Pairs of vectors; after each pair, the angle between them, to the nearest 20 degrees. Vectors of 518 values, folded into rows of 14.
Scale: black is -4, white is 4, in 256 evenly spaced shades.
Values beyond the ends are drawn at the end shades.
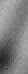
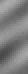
60 degrees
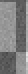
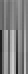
100 degrees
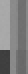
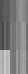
160 degrees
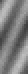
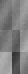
80 degrees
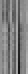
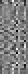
100 degrees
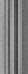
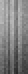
60 degrees
